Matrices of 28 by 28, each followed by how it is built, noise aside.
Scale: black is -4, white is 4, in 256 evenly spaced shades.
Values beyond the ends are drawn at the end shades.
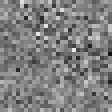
upper triangular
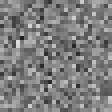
repeating rows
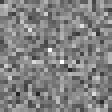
diagonal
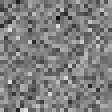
Hankel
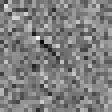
diagonal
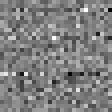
uneven rows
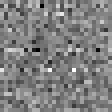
uneven rows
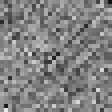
Hankel
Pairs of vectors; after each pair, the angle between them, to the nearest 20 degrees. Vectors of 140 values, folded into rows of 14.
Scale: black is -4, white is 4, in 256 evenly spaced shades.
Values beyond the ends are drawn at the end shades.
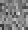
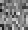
20 degrees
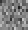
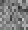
40 degrees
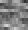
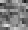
20 degrees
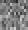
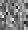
80 degrees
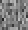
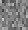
140 degrees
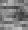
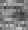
20 degrees
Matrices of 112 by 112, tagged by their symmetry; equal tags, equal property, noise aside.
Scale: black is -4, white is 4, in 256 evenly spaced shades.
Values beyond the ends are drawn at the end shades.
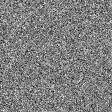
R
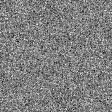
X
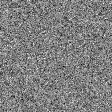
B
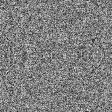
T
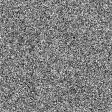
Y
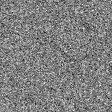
Y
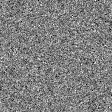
X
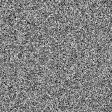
T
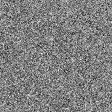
Y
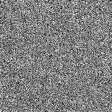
B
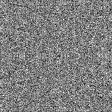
T
